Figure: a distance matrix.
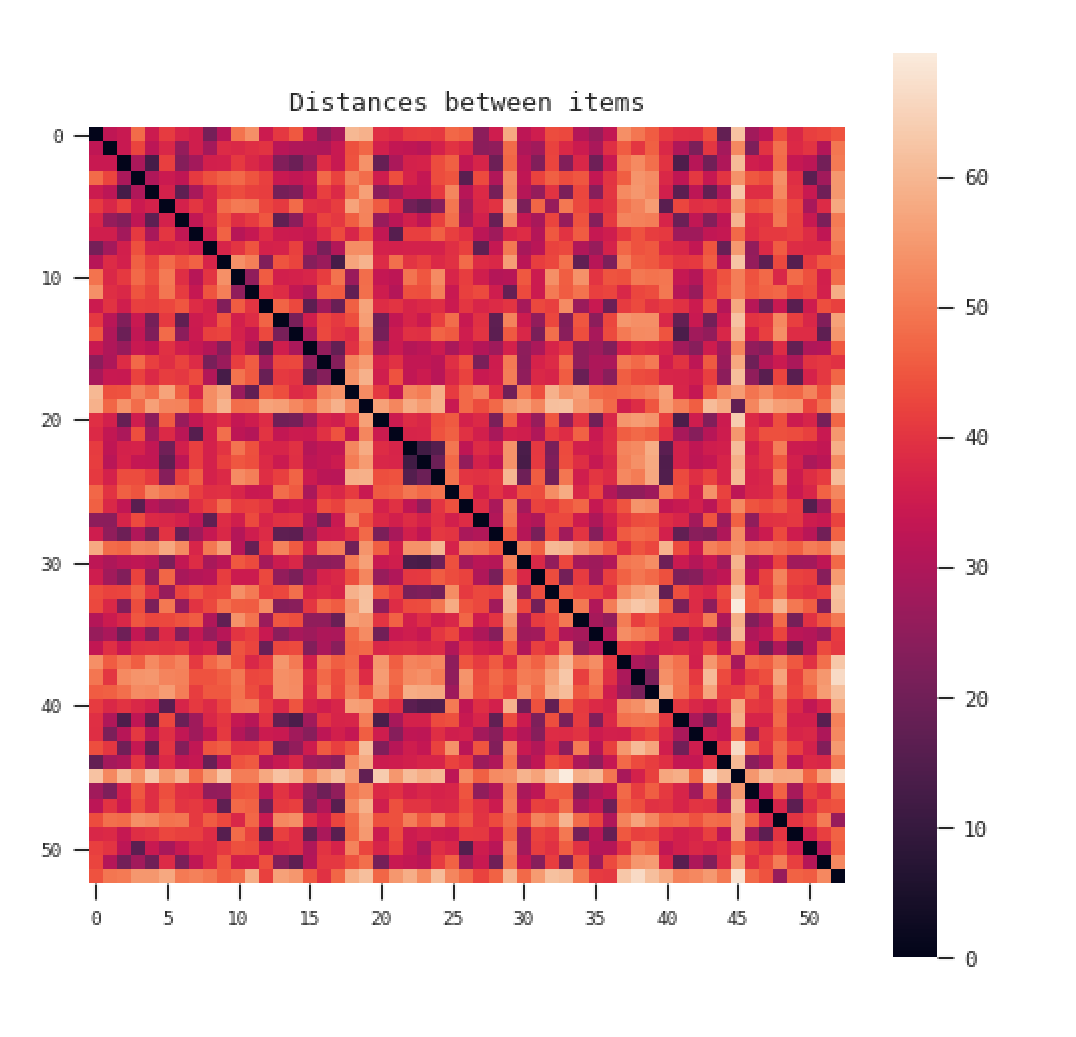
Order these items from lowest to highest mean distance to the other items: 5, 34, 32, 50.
50, 34, 5, 32
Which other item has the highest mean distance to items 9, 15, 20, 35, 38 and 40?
45
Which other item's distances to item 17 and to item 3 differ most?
9
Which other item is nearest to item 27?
8
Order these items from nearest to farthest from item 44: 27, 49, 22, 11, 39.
27, 49, 22, 39, 11
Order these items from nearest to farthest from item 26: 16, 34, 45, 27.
27, 16, 34, 45
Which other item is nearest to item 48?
52
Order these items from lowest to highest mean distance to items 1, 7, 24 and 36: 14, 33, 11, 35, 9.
35, 9, 14, 11, 33
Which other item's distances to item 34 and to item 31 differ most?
33
